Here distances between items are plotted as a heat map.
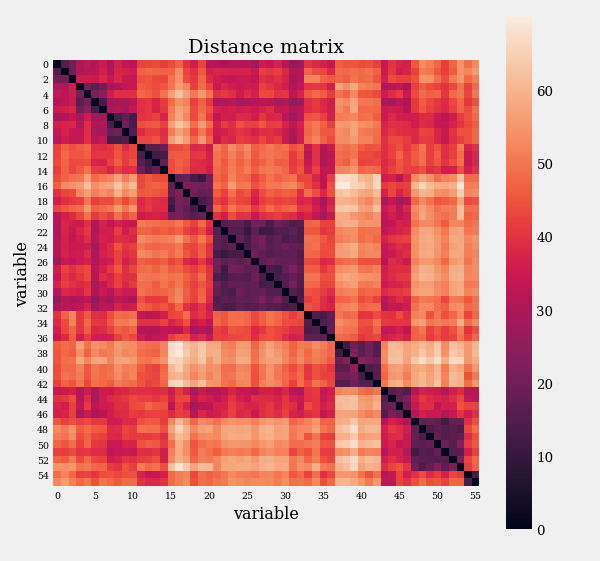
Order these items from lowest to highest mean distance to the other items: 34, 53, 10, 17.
10, 34, 17, 53
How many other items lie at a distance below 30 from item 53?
6
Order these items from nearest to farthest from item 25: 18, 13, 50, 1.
1, 18, 13, 50
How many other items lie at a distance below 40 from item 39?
5
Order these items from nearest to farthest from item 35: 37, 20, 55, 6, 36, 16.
36, 20, 16, 6, 55, 37
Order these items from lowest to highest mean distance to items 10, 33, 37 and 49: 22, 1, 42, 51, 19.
51, 42, 1, 22, 19
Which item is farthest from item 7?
16
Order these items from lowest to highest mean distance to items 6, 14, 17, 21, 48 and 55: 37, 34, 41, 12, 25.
12, 25, 34, 41, 37
